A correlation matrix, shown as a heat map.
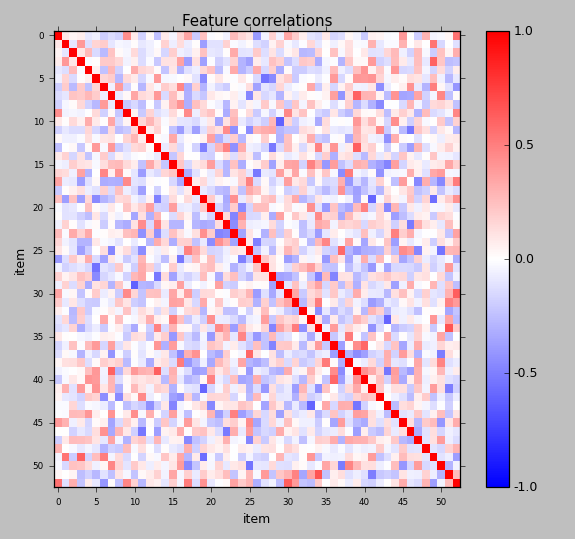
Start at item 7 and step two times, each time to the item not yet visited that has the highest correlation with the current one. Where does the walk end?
13
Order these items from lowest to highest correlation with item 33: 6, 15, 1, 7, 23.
23, 7, 1, 6, 15
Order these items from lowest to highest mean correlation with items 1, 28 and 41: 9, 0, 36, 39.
36, 9, 39, 0
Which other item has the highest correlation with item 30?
52
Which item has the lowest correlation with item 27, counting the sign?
5
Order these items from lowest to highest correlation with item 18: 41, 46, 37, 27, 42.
42, 41, 27, 46, 37
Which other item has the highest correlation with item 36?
40
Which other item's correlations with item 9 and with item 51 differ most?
34
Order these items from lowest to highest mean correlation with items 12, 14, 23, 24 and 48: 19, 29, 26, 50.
26, 29, 50, 19
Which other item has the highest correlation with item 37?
25
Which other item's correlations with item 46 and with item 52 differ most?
6
